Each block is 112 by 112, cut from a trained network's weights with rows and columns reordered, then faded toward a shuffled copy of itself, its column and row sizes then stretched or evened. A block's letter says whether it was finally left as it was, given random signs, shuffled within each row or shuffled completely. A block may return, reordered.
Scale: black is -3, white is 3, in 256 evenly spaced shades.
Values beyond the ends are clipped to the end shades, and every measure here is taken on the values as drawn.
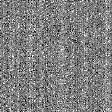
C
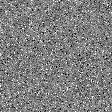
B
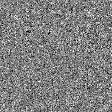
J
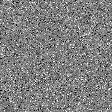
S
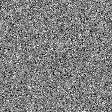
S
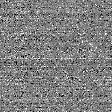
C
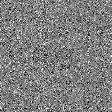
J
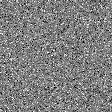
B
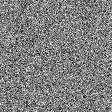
B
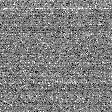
S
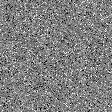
B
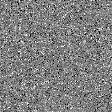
J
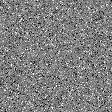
B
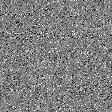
S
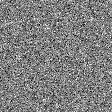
B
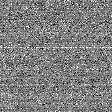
S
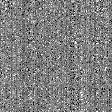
C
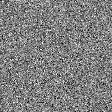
S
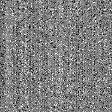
C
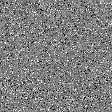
S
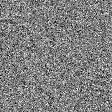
B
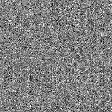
C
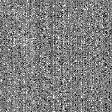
C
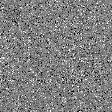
J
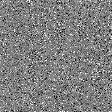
J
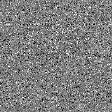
J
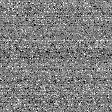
S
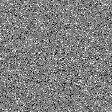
S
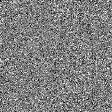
J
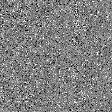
J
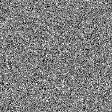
J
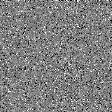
J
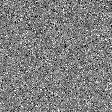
B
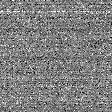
S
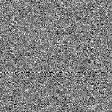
C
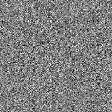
C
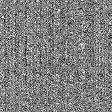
C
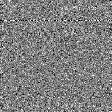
C
